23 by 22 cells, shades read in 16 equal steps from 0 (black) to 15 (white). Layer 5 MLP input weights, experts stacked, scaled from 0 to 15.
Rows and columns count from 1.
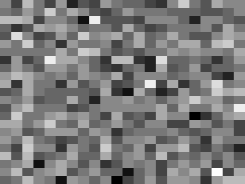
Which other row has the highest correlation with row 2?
8
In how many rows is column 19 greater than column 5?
8
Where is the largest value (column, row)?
20, 22
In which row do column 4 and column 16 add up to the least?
21
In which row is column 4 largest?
4
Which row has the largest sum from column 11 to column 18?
13
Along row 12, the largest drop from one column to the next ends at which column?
11
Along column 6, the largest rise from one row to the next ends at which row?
7
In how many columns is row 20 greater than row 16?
12
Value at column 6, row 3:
8
